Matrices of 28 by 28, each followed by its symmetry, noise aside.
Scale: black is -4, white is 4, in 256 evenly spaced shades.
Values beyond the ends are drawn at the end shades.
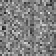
mirrored top to bottom.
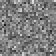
same after a half turn.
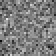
same after a half turn.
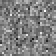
symmetric across the other diagonal.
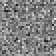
symmetric across the other diagonal.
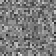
mirrored top to bottom.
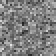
mirrored top to bottom.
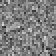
no symmetry.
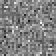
same after a half turn.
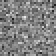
no symmetry.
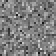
symmetric across the other diagonal.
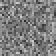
mirrored top to bottom.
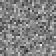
no symmetry.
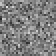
no symmetry.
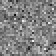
no symmetry.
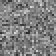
no symmetry.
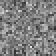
mirrored top to bottom.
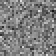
no symmetry.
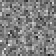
same after a half turn.
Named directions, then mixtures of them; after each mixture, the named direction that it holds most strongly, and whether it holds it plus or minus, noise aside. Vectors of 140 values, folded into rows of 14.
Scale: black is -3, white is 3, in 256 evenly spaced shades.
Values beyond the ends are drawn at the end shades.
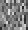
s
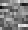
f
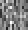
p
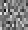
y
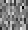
s, plus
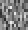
p, plus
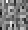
p, plus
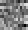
f, minus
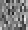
s, minus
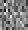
y, plus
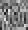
s, plus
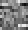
f, plus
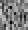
p, minus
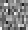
s, minus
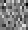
s, plus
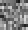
f, minus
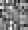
p, plus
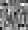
f, minus
